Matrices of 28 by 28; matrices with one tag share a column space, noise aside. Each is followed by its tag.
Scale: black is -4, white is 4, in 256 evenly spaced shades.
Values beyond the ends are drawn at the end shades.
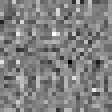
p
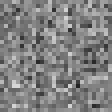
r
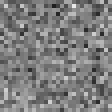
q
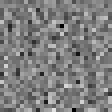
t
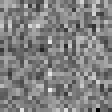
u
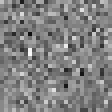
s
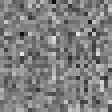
s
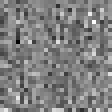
t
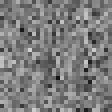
p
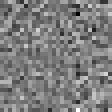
q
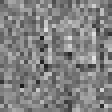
r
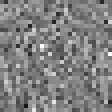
s
